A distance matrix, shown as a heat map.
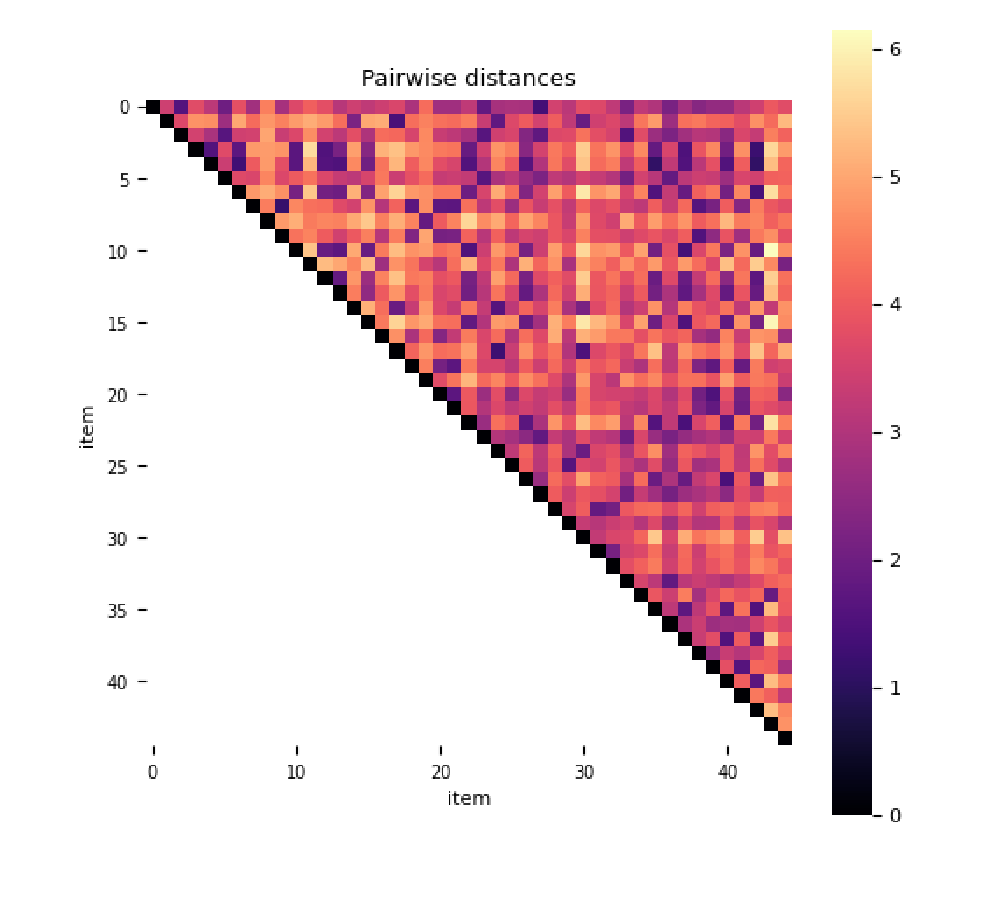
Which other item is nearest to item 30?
17
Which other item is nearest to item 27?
0
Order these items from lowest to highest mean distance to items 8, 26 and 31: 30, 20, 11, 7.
20, 7, 30, 11
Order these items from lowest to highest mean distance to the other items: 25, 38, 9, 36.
36, 38, 25, 9
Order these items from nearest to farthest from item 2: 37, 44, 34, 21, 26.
26, 37, 21, 34, 44
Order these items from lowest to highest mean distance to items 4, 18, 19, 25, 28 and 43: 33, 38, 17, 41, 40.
38, 41, 33, 40, 17
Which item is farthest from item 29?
15
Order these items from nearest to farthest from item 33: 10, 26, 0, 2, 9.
2, 0, 26, 9, 10
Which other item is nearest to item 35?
4
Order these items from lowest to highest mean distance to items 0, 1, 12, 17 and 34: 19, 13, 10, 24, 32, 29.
24, 29, 13, 32, 10, 19
